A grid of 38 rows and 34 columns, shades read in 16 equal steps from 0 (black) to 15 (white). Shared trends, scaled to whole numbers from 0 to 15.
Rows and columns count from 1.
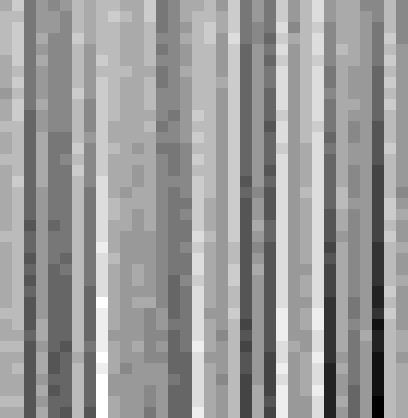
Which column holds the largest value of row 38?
9
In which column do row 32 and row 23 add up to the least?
32
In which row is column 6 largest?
1
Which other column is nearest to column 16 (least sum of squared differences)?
8
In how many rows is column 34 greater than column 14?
34
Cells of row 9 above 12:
2
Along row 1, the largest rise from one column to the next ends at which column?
24
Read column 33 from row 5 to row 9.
11 12 11 12 11
